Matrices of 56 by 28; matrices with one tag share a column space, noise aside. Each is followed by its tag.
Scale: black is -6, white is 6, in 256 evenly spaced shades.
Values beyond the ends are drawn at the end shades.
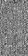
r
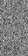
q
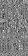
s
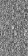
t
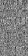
q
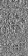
s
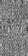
s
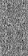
q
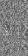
t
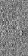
t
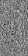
t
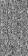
r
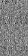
q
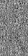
q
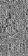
s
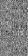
t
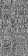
s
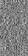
q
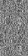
q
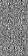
q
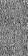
q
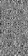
r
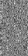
q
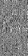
s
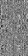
s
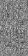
t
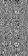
r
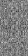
t
